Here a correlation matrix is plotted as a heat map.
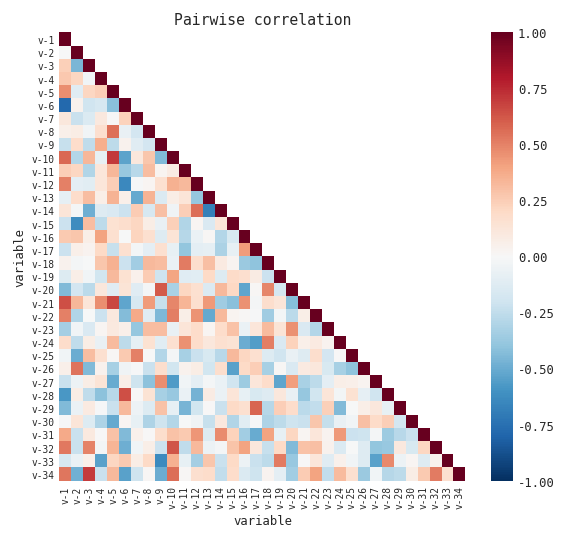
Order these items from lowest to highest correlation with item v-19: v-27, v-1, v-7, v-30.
v-27, v-30, v-1, v-7
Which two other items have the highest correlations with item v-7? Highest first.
v-25, v-22
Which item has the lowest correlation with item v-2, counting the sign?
v-15
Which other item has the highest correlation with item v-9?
v-20
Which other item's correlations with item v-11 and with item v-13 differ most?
v-14
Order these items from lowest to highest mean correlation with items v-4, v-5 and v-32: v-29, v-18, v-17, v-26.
v-26, v-29, v-17, v-18
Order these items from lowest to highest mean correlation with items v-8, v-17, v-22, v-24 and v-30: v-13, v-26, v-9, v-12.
v-9, v-13, v-26, v-12
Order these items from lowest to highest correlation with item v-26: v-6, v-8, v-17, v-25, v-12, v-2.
v-25, v-8, v-6, v-12, v-17, v-2
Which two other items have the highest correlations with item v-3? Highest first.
v-34, v-32
